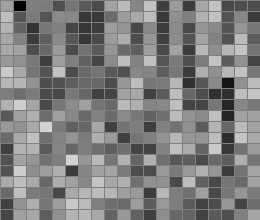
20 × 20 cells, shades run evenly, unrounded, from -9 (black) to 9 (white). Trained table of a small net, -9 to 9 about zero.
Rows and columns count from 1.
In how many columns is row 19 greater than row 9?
12
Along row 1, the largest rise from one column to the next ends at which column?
3
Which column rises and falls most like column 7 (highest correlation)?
13
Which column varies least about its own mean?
4
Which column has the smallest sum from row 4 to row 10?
15
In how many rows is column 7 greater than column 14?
6
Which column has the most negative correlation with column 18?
14
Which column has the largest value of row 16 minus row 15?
16
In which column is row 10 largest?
2
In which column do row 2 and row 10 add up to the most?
1
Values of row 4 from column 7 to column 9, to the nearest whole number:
-5 -4 2
